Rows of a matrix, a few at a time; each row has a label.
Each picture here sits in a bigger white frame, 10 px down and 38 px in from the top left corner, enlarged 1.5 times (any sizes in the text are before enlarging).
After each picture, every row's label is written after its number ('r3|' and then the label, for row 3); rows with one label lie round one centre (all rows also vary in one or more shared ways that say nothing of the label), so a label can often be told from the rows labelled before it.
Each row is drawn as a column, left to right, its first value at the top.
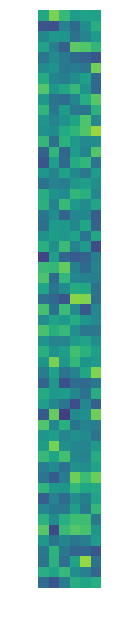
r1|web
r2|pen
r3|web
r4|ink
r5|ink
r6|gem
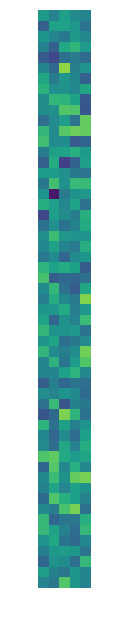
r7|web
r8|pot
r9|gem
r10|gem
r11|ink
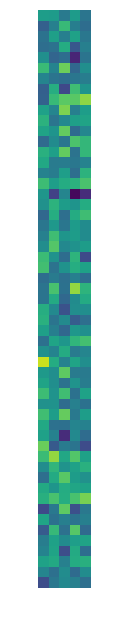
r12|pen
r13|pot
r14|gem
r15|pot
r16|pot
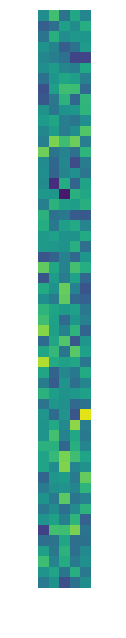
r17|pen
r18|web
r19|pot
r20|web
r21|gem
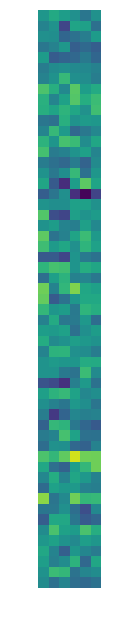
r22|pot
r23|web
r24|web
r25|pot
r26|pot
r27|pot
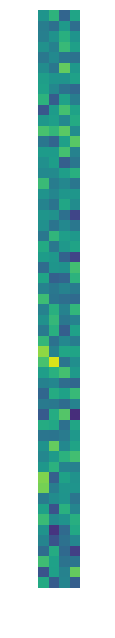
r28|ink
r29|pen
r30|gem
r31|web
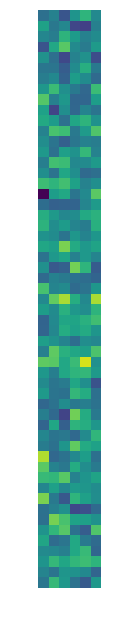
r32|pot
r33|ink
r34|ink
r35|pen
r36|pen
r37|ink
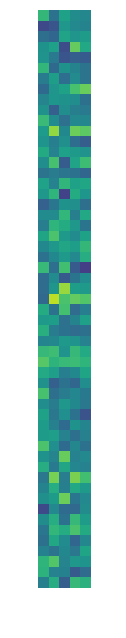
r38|pen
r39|ink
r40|pot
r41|ink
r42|ink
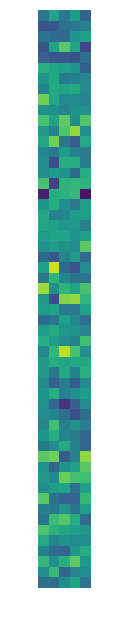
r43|pot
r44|web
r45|ink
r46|ink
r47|pot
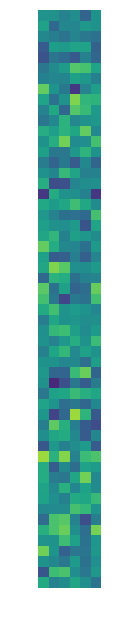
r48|pot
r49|web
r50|web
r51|gem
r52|gem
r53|pot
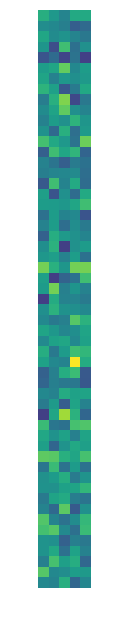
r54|web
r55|pot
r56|gem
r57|pen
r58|web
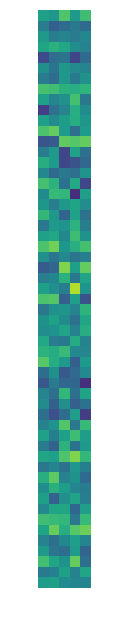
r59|ink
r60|ink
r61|web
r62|pot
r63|web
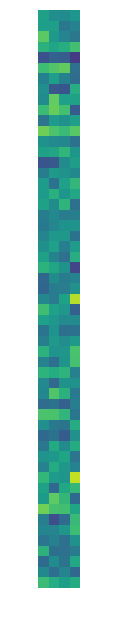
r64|gem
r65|gem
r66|gem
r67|ink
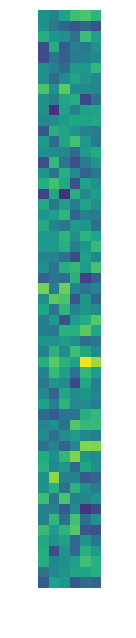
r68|pot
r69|ink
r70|pot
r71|web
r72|pen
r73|pen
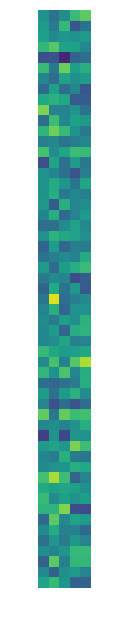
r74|gem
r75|ink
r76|gem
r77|pen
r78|pen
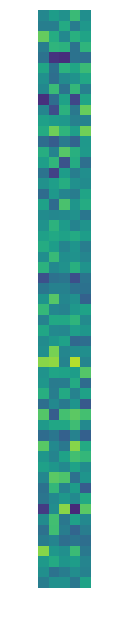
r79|pen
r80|ink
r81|gem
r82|pen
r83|gem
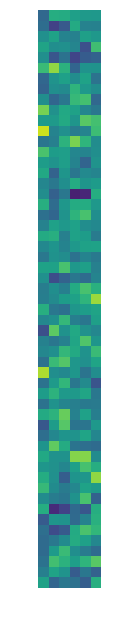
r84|gem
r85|pen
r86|pen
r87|pot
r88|pot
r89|ink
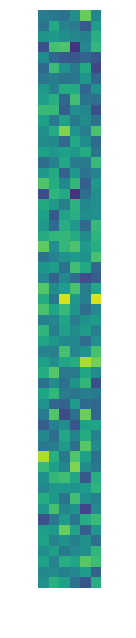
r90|pot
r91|gem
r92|ink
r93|pot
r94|pen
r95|ink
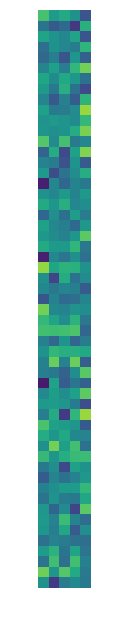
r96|web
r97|pen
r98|web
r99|pen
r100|gem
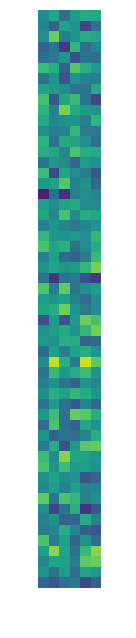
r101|pot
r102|pen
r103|pot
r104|gem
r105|pen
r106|pen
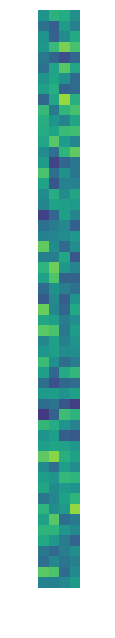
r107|web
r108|web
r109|gem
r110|gem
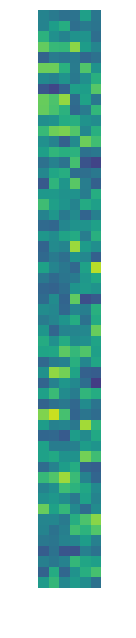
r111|gem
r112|gem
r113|gem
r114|ink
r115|web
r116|web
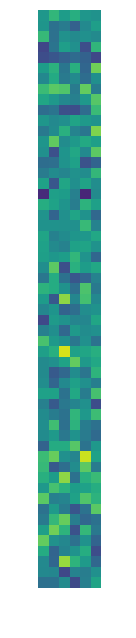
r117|pot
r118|web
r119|ink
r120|pen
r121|pot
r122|gem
